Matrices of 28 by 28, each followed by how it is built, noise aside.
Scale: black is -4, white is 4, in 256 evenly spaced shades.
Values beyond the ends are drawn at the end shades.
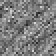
Hankel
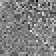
upper triangular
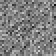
Hankel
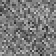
Toeplitz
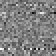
uneven rows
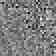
upper triangular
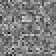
blocks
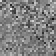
upper triangular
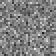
noise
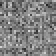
blocks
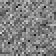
Hankel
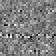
uneven rows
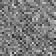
Toeplitz
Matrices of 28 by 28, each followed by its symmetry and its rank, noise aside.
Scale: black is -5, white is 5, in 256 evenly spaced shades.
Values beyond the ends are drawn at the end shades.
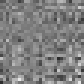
no symmetry, rank three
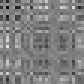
symmetric, rank one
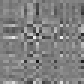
antisymmetric, rank two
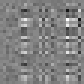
no symmetry, rank one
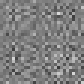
symmetric, rank three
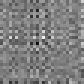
antisymmetric, rank two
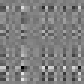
no symmetry, rank one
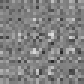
symmetric, rank three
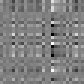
no symmetry, rank one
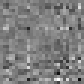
no symmetry, rank three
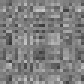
antisymmetric, rank two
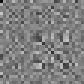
symmetric, rank three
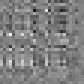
antisymmetric, rank two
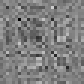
symmetric, rank three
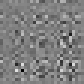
no symmetry, rank three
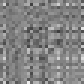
symmetric, rank two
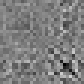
symmetric, rank three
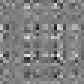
antisymmetric, rank two
